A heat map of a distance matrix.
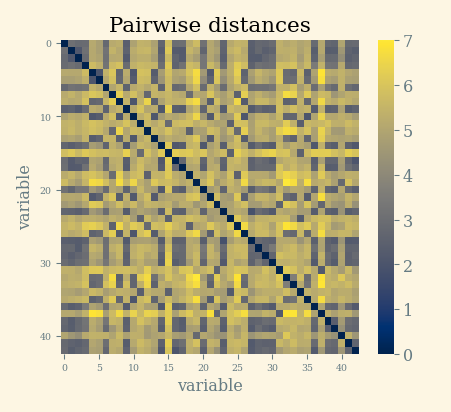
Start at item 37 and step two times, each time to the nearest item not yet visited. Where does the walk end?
22
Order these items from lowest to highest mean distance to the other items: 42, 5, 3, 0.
42, 0, 3, 5
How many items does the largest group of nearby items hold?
20
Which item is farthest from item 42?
15
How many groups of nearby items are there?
6
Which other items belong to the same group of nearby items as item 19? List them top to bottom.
40
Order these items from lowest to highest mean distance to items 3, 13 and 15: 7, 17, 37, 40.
17, 40, 7, 37
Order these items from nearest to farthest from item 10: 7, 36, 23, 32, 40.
32, 23, 36, 40, 7
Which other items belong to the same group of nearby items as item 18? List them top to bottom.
7, 12, 25
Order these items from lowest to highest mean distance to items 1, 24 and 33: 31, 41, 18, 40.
41, 40, 31, 18
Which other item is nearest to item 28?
2
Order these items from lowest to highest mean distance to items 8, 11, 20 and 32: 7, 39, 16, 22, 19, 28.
39, 16, 28, 22, 7, 19
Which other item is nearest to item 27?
23
